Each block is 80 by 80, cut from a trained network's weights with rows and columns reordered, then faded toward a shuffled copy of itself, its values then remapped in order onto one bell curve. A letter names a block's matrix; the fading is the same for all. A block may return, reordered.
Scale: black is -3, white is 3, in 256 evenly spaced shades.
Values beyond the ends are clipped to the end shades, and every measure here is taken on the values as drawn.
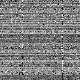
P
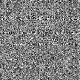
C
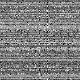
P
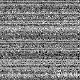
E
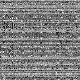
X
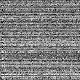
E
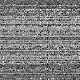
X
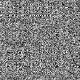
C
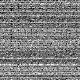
E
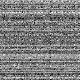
E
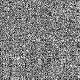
C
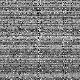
P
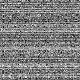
E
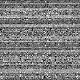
X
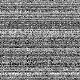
E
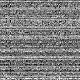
E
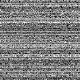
E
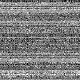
E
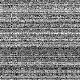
E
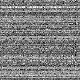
E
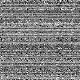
X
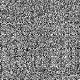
C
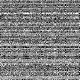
E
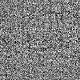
C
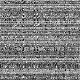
X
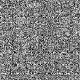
C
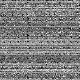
X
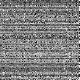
P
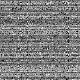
P
